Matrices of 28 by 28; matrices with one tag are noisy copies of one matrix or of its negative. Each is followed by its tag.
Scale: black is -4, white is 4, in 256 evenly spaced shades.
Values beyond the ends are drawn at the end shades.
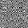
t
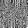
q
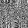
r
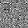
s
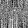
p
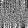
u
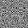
t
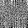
q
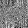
r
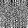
q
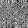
r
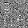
s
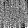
u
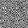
t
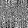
r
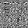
s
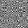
t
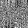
r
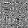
s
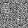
s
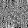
r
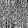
r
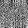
q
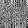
q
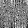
q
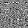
s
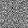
t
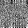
q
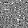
s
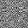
t
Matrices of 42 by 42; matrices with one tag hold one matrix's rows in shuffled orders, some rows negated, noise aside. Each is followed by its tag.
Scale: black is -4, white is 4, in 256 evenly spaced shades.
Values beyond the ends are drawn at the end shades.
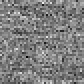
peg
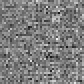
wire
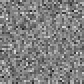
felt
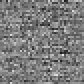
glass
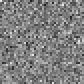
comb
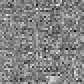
wire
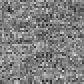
peg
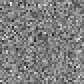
comb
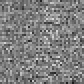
wire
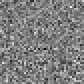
comb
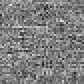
peg
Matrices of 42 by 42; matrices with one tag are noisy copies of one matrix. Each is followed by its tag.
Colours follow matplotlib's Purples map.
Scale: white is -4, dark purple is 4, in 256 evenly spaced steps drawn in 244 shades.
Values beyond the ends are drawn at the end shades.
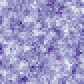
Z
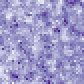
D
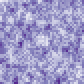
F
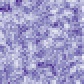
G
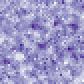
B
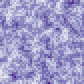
D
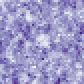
F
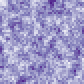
Z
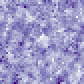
F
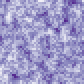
D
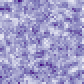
G
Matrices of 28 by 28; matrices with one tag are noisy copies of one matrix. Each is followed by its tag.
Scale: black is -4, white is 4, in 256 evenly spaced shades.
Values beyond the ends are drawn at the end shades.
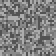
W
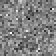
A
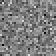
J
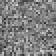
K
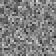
J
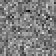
K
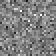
W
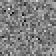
J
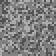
A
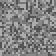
A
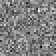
W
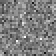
A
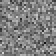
W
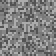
A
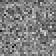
K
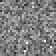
W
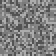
W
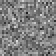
A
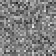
W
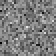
A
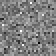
J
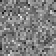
J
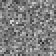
J
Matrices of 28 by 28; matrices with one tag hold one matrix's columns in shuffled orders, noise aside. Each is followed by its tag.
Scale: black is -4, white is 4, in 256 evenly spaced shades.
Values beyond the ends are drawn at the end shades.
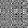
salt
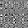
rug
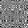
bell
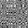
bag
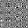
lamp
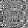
bell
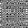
salt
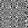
lamp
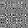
rug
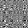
bell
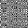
salt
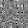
bag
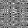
salt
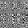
rug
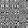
bag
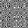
lamp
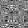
bell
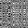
salt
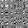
bag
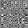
rug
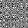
lamp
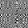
rug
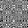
bell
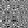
bell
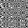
lamp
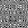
bell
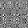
rug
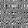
bag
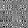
bell
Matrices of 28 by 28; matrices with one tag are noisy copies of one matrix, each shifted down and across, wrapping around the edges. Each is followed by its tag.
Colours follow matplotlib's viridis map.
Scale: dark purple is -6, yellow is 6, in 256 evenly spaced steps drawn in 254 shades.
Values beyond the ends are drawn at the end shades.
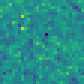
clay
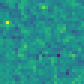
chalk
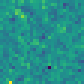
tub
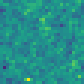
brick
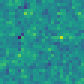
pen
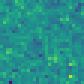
clay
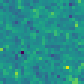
tub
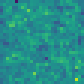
clay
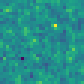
chalk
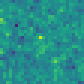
brick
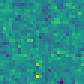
clay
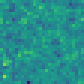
clay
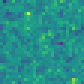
brick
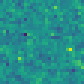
tub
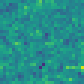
pen
